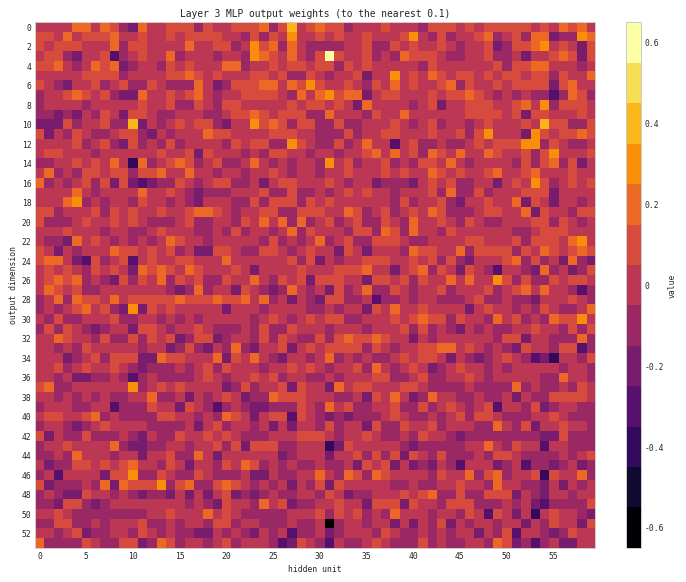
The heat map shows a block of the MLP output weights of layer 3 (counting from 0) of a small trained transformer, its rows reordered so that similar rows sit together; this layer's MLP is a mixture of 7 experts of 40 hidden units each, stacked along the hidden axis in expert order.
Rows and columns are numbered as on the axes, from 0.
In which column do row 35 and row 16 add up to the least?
11
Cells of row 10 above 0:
21
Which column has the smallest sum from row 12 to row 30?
10
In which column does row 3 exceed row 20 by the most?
31
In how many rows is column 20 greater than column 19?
22
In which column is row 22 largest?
58
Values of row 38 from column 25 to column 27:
0.2 0.1 0.1
